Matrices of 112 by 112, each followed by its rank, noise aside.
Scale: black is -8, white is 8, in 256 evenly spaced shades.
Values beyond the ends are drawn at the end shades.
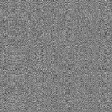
eight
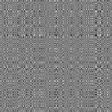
two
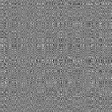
four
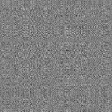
eight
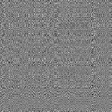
six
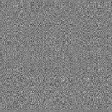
eight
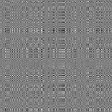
two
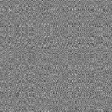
six
